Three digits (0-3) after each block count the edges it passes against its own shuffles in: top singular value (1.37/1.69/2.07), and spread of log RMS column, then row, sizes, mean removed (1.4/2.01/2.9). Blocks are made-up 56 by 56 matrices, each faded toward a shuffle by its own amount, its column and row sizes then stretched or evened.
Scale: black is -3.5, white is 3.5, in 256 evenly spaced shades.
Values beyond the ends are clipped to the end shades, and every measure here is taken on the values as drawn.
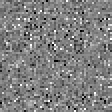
1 0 1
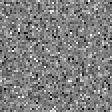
0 0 0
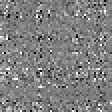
1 2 2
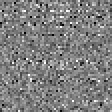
2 0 2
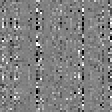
3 3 1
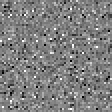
0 1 1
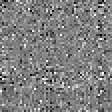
2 1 1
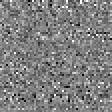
0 0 2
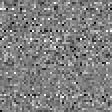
1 0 2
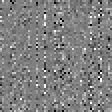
1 3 1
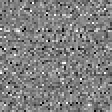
0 0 2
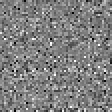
2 1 1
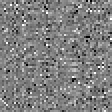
2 1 0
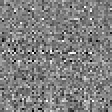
2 1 2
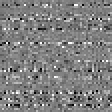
3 0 3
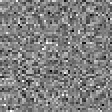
3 0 1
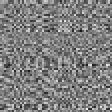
3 0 3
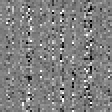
1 3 0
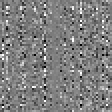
1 3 1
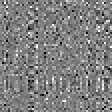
3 2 0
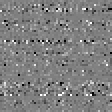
0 1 3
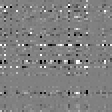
3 2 3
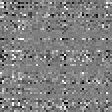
2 2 3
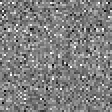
1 0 1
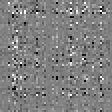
1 3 2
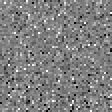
0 0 0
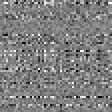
3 1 3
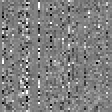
1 3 0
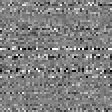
2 0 3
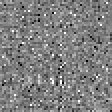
1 1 0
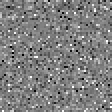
0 0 0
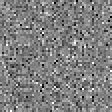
2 1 0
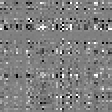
3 3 3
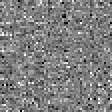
2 1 1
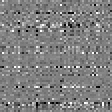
3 1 3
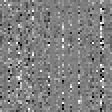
0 3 0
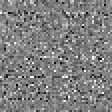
1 0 2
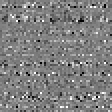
2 0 3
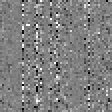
1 3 0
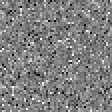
0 0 0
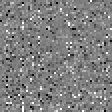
0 1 0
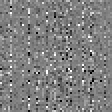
1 3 1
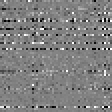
3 1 3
